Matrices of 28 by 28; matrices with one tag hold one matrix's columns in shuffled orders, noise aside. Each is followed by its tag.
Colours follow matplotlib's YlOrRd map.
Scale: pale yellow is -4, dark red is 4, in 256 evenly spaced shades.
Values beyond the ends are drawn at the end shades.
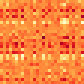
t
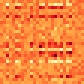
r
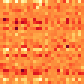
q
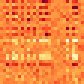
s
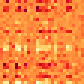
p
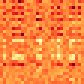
s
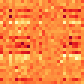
t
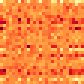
q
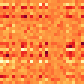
r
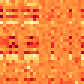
t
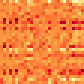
q
